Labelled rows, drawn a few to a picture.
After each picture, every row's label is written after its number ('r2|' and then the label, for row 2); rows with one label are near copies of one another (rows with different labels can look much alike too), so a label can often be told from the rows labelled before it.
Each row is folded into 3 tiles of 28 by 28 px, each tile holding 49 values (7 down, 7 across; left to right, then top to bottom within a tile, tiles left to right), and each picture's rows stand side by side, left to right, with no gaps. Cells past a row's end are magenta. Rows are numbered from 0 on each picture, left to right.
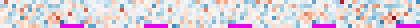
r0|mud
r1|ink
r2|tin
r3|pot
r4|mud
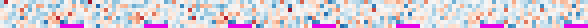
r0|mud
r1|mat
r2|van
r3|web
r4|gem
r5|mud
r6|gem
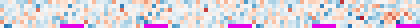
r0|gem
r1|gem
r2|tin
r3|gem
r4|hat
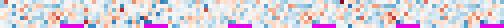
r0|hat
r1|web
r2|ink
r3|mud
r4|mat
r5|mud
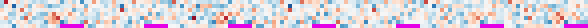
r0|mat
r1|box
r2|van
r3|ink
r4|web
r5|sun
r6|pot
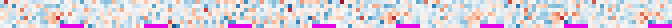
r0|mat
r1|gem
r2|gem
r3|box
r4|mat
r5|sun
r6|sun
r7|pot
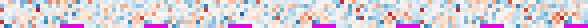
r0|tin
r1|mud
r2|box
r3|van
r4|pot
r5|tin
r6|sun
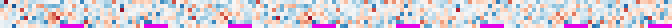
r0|mat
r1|web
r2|pot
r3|van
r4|ink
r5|web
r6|mud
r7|box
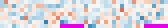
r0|hat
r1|box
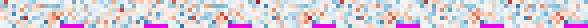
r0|hat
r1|ink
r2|hat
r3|mat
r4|pot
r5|pot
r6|pot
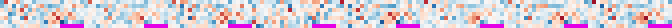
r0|pot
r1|sun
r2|pot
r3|gem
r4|hat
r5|mat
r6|van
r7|mat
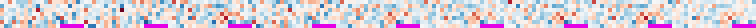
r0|box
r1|tin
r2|pot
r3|gem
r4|mud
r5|pot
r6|mud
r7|van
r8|van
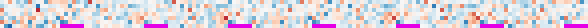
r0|ink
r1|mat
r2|mat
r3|web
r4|mud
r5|van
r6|box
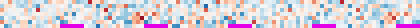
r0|web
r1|sun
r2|ink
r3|gem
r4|sun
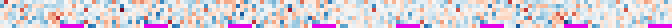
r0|sun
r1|tin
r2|gem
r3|box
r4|tin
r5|gem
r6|hat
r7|tin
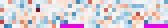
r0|web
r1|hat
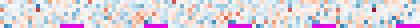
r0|tin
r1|mud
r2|mud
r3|gem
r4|web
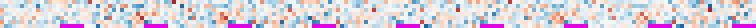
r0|ink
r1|mud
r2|mat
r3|box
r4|web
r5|tin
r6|mud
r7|van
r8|ink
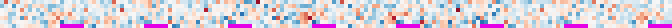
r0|pot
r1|ink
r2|web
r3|mat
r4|mud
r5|web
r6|gem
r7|pot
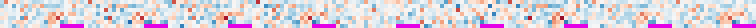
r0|sun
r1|van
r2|sun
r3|sun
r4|tin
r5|gem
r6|van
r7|sun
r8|mud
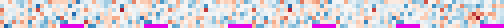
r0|box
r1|web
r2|tin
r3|ink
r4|web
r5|sun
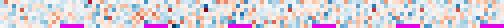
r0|pot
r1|pot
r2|tin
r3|box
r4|box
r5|ink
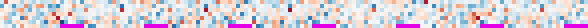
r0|mud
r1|tin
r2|box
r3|web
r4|tin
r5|mat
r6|web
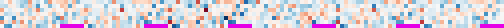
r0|ink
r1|gem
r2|web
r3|mud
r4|gem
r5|gem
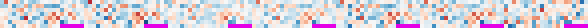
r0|hat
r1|hat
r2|sun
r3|hat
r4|hat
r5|hat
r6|box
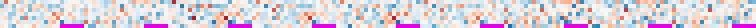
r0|pot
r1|box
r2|van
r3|sun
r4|mud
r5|sun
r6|gem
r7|ink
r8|web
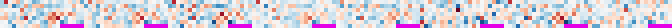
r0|sun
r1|pot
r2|hat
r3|mat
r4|hat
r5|web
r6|mud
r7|ink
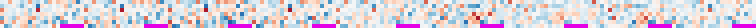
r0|web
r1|tin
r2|gem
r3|box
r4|tin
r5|mud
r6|sun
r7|van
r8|ink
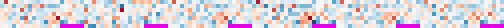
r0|van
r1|tin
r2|mud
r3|van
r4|sun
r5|hat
